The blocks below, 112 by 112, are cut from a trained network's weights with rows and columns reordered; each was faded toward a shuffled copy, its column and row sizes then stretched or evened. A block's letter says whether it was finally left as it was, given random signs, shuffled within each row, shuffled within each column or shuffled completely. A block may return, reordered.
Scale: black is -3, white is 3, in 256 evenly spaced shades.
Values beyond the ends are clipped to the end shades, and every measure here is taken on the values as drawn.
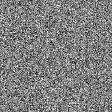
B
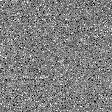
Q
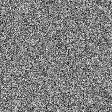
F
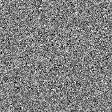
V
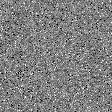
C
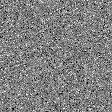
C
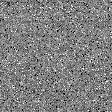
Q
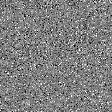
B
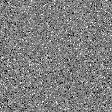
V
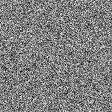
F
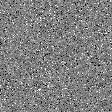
F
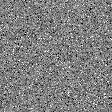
C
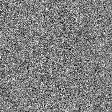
F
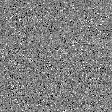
B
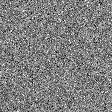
C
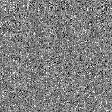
B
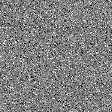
V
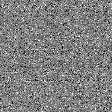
B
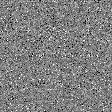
Q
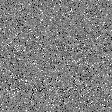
Q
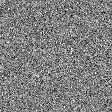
F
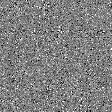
V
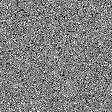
C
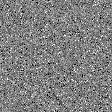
F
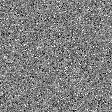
C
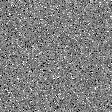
C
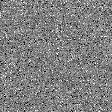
B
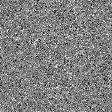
V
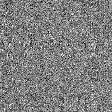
B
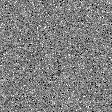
Q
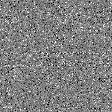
V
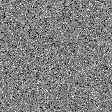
C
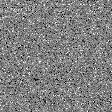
Q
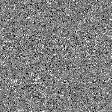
V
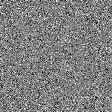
B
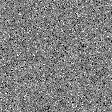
C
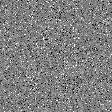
F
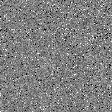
B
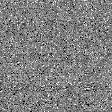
B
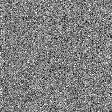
F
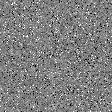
F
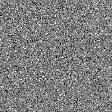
V
